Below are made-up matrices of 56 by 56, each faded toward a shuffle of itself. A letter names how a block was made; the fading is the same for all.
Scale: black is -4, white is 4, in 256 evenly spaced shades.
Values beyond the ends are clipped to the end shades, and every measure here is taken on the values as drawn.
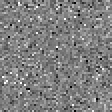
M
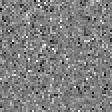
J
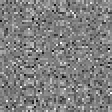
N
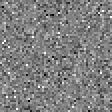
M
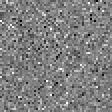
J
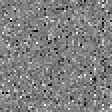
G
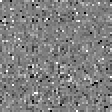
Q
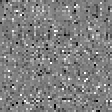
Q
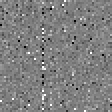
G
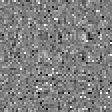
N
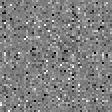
Q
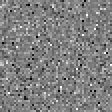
J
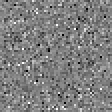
J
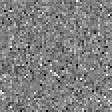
M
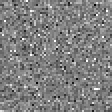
M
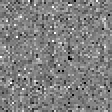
J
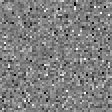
J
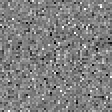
J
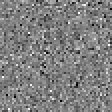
J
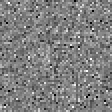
M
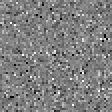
J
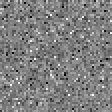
J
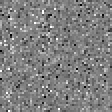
G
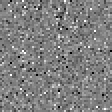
G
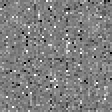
G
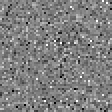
M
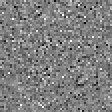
M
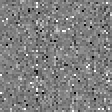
G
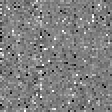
G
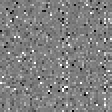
Q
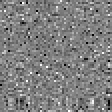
N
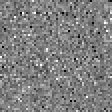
M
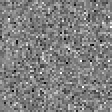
M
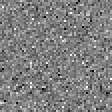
M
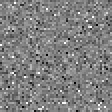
J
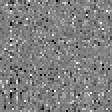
Q
